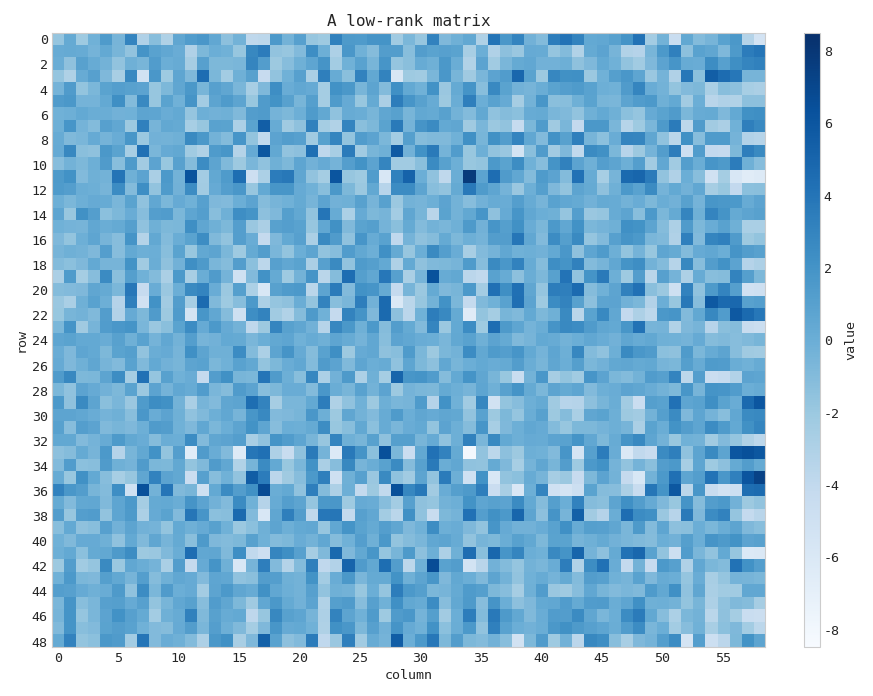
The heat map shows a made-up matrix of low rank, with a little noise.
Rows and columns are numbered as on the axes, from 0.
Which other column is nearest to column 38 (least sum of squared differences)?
52
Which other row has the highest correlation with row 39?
19
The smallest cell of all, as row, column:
33, 34
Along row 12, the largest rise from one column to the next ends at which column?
28
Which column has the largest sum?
31
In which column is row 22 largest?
56
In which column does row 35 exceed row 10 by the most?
58
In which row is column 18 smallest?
35
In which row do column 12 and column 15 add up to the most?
38
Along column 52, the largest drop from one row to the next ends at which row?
9
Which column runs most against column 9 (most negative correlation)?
42
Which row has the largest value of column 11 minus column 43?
36
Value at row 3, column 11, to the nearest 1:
-1
